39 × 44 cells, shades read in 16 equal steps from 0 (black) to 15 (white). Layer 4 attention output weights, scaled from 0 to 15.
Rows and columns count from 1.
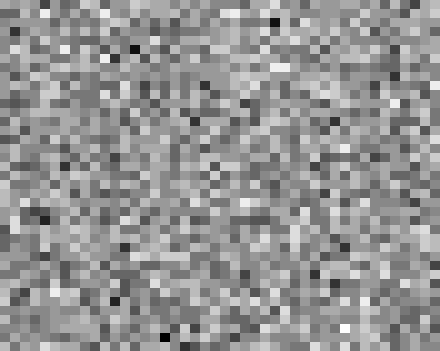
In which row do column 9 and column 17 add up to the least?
38
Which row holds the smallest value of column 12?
34
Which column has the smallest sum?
40
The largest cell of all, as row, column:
37, 35
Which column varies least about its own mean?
10
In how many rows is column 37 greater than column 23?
19
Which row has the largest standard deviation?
6
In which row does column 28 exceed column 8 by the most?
1
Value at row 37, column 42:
7
